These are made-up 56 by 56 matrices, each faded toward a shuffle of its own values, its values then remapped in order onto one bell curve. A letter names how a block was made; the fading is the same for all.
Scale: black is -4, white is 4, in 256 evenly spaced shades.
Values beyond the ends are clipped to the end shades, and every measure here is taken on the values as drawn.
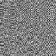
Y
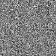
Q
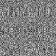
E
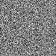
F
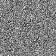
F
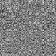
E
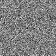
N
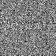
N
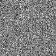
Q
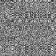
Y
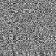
E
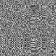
Y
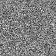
N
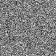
F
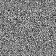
N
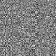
E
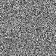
F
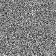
N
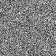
F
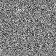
N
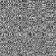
Y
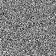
N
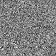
N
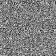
N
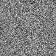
F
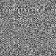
Y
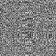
E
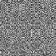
Y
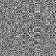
Y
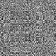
E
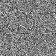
N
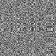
E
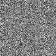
Q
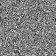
F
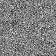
F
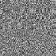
Y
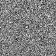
F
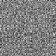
Y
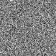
F
